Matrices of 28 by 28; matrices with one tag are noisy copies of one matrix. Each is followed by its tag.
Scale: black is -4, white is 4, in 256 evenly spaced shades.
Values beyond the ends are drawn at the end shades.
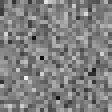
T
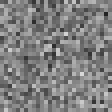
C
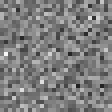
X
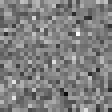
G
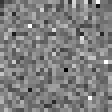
T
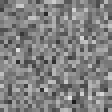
T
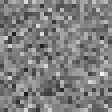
G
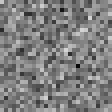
X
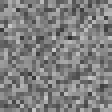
X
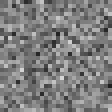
X
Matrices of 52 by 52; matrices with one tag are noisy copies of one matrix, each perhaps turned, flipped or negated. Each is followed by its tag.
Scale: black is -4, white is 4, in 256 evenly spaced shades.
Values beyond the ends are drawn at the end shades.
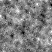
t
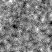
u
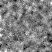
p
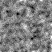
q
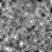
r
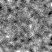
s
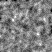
q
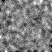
p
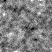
t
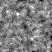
q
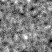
u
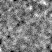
r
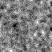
u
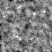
q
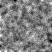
p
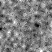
u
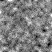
r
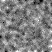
p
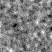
u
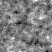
t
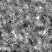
q
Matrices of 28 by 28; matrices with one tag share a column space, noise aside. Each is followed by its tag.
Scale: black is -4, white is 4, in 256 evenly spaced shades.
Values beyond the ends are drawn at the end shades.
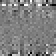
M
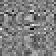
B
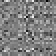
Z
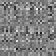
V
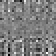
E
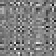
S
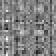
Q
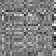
B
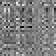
S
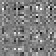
V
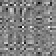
S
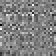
B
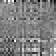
E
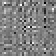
S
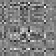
V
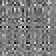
S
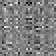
S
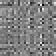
S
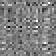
S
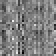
Q
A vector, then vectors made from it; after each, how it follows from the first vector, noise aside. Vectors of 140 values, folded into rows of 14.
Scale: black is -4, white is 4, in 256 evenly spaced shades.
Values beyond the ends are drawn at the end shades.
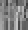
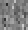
wrapped around, negated, partly zeroed.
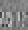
wrapped around, negated, partly zeroed.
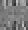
wrapped around, negated, partly zeroed.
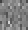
wrapped around, negated, partly zeroed.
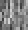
reversed.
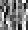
wrapped around, scaled up.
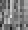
reversed.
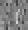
partly zeroed.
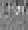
partly zeroed.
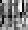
wrapped around, scaled up.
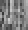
reversed.
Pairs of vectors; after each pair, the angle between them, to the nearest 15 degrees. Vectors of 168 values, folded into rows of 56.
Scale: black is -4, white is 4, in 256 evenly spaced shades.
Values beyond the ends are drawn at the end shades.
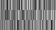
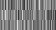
135 degrees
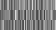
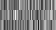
45 degrees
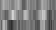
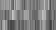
30 degrees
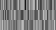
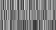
120 degrees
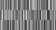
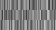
165 degrees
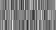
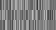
135 degrees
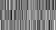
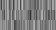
120 degrees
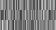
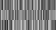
135 degrees
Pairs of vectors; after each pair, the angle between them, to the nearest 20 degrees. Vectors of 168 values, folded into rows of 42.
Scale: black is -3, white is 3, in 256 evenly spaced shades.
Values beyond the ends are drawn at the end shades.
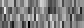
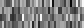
80 degrees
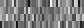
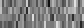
60 degrees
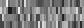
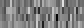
120 degrees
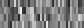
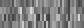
40 degrees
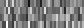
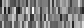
100 degrees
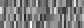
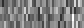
60 degrees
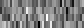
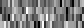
20 degrees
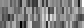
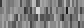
100 degrees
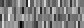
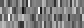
40 degrees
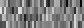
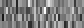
100 degrees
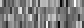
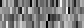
140 degrees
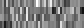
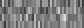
60 degrees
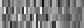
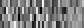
140 degrees
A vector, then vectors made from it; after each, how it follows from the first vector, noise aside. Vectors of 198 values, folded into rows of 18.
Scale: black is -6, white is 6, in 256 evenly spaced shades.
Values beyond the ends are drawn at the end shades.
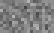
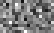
reversed, scaled up.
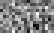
negated, scaled up.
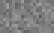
reversed, negated, shrunk.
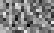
reversed, scaled up.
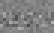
reversed, partly zeroed.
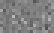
partly zeroed.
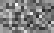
reversed, scaled up.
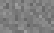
reversed, shrunk.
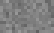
wrapped around, negated, shrunk.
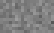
reversed, negated, shrunk.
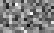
reversed, scaled up.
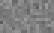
wrapped around, negated, shrunk.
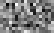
reversed, scaled up.
